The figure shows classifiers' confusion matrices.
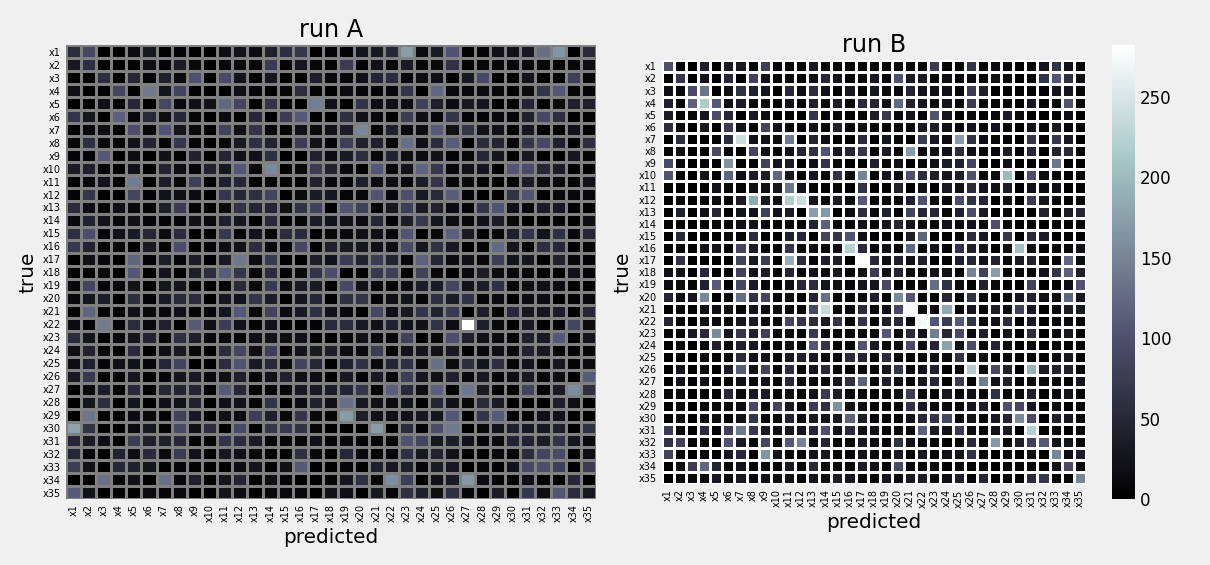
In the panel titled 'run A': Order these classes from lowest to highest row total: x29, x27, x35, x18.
x35, x18, x29, x27
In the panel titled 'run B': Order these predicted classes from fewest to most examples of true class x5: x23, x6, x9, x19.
x9, x6, x19, x23
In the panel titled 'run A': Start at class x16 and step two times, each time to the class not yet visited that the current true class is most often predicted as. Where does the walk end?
x19
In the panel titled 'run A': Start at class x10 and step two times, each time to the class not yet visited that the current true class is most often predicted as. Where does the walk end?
x24
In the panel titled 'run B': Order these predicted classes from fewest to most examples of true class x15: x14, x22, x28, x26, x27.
x28, x27, x26, x14, x22
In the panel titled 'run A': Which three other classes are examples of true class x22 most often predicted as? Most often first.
x27, x3, x9
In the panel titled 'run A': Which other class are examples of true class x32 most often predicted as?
x33
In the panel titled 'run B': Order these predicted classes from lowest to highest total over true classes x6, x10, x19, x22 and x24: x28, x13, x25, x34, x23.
x34, x28, x25, x13, x23
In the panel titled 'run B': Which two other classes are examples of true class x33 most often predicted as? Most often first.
x9, x1
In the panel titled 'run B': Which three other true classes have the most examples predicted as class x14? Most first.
x21, x13, x20
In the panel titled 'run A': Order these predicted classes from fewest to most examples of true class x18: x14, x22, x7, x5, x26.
x26, x7, x14, x22, x5
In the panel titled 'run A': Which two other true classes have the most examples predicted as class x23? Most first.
x1, x8
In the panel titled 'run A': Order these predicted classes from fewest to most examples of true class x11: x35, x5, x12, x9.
x35, x12, x9, x5
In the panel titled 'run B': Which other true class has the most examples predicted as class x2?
x32
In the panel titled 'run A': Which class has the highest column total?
x23
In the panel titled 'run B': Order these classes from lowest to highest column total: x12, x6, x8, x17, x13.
x12, x6, x8, x13, x17
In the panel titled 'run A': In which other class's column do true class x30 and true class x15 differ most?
x21
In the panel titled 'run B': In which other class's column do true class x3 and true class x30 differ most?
x4
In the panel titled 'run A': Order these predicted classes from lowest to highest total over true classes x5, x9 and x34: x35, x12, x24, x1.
x1, x35, x24, x12
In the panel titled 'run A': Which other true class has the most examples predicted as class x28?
x3
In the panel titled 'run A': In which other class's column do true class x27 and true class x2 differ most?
x34
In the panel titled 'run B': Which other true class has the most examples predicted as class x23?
x19
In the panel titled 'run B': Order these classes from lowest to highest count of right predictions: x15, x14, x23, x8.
x15, x8, x14, x23
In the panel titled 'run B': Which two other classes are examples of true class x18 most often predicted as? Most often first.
x28, x26
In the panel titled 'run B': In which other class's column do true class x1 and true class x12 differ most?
x11
